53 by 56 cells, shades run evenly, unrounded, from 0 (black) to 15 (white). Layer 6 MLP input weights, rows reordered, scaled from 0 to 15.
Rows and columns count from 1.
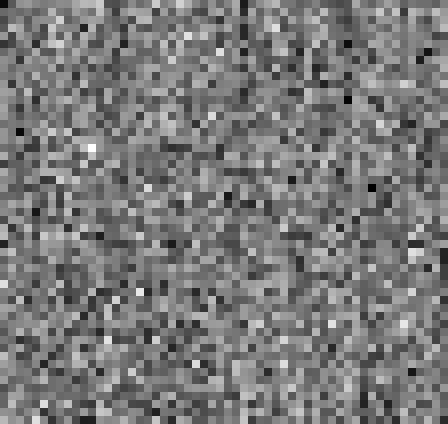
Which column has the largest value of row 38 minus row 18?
15
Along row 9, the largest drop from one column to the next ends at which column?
40
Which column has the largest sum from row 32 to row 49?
36
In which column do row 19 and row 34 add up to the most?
12
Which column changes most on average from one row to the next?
22
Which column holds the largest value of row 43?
14
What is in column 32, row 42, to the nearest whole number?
10
